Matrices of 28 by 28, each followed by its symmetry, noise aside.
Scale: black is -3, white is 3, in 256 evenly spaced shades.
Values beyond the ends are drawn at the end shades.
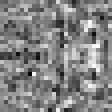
mirrored top to bottom.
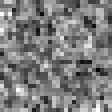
symmetric across the other diagonal.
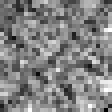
symmetric.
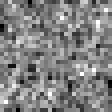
same after a half turn.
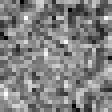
symmetric across the other diagonal.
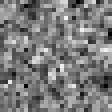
symmetric across the other diagonal.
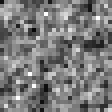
symmetric.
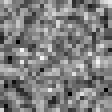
symmetric across the other diagonal.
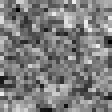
no symmetry.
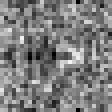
mirrored top to bottom.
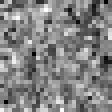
no symmetry.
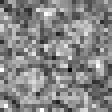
symmetric across the other diagonal.
